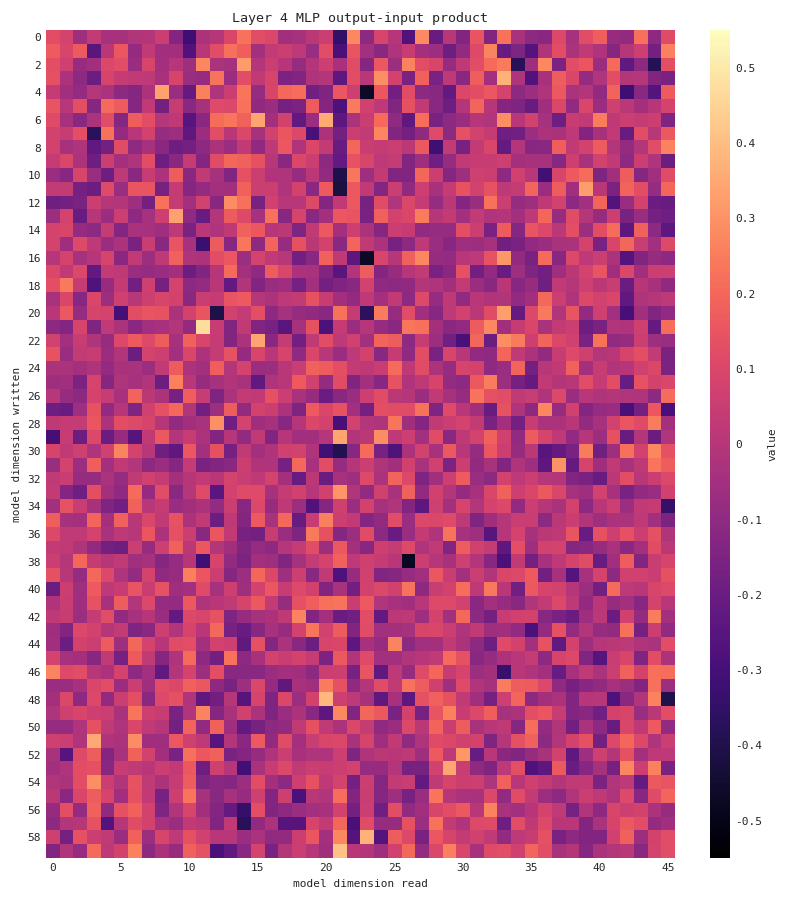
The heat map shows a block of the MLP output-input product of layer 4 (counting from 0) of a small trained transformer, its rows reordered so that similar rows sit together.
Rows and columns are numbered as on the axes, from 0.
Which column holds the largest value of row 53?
29
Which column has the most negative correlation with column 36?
42
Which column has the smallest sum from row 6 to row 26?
21
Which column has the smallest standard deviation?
7
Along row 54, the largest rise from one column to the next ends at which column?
44
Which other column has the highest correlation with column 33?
15
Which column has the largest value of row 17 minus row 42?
13
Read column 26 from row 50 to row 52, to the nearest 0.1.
0.1 -0.1 0
